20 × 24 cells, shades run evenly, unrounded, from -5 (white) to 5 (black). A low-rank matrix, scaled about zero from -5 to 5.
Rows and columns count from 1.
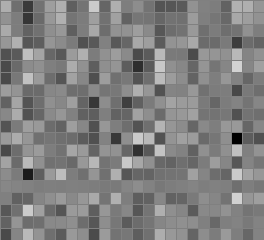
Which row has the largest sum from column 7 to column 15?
9
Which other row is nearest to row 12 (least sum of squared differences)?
4
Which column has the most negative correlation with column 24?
14
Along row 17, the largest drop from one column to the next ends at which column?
22
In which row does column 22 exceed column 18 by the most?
12
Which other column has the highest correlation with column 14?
13
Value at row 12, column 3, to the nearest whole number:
-1
